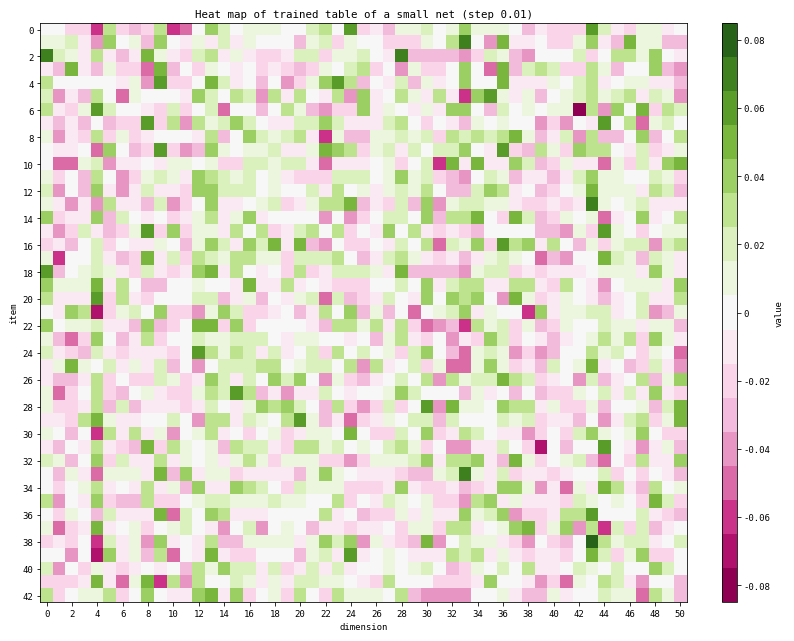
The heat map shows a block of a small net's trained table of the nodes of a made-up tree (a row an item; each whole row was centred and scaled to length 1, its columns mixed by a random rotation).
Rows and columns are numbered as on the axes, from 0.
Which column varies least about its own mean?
26
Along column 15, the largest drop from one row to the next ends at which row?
28
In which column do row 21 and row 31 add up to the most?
44
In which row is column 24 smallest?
29
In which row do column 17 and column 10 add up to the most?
15
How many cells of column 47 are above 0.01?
17
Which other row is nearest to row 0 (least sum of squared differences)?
13
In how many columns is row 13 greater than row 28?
21
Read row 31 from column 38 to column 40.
-0.02 -0.07 0
